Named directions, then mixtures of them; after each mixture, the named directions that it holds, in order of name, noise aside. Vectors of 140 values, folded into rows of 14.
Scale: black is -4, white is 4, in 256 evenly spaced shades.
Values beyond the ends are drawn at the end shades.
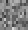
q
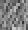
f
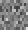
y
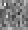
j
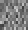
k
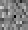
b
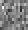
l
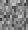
f, q.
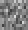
b, f.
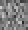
b, k, y.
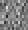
f, j, k.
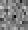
b, q.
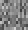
k, l, q.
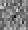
b, j, k.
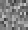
q, y.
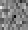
b.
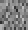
k.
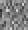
f, j, k.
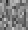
q.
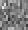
j, l, q.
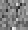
f, q, y.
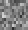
b, q.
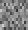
j, k.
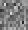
f, j, k.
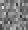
b, k, l.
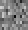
b.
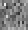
f, j.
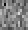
j.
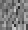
f.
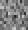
b, k, q.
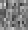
j, l, q.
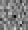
b, k, q.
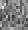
j, l, q.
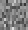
q, y.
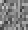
k, l.
